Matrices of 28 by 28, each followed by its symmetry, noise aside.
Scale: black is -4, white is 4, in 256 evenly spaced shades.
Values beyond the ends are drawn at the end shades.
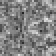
mirrored top to bottom.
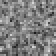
no symmetry.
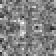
mirrored top to bottom.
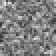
same after a half turn.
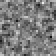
same after a half turn.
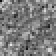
symmetric.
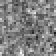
no symmetry.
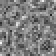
symmetric.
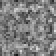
mirrored top to bottom.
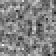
mirrored top to bottom.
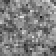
symmetric across the other diagonal.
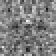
mirrored left to right.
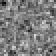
symmetric.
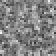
no symmetry.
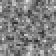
same after a half turn.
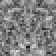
mirrored left to right.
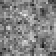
mirrored top to bottom.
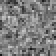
no symmetry.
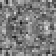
mirrored top to bottom.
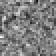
antisymmetric.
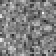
mirrored top to bottom.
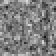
mirrored top to bottom.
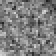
symmetric across the other diagonal.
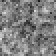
symmetric across the other diagonal.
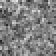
no symmetry.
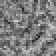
symmetric.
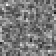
same after a half turn.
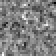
antisymmetric.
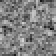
same after a half turn.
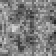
mirrored top to bottom.
